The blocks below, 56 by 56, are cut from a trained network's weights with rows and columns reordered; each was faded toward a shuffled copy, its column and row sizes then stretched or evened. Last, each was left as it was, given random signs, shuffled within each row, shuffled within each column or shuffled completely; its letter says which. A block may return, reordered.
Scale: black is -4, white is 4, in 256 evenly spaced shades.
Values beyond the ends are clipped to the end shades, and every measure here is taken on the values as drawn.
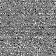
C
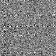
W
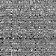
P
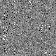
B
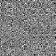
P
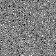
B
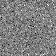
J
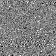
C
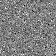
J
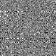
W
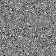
C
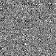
W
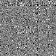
W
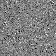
J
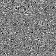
C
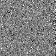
B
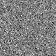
J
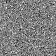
J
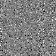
B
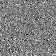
C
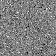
J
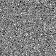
J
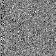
B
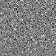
P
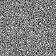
B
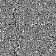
W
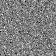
J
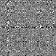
P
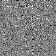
W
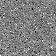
J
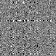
P
